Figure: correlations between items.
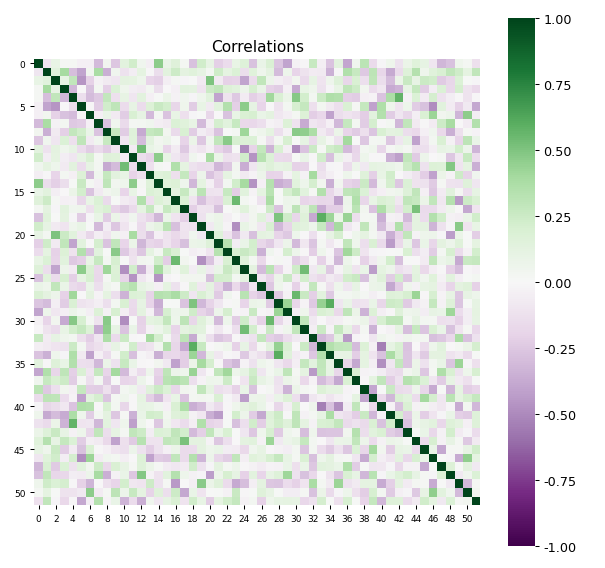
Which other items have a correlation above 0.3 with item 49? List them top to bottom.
19, 32, 35
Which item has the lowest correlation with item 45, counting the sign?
47
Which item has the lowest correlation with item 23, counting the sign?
19
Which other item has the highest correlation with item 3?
1
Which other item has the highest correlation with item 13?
32
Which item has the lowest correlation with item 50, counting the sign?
17
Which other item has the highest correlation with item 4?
42
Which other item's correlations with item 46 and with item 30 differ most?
5
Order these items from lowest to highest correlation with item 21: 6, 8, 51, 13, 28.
8, 13, 28, 6, 51
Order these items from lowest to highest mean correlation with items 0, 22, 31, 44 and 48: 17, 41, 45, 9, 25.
45, 9, 41, 25, 17
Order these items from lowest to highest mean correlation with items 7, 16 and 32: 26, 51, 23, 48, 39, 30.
30, 26, 39, 51, 48, 23
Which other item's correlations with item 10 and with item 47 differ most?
36
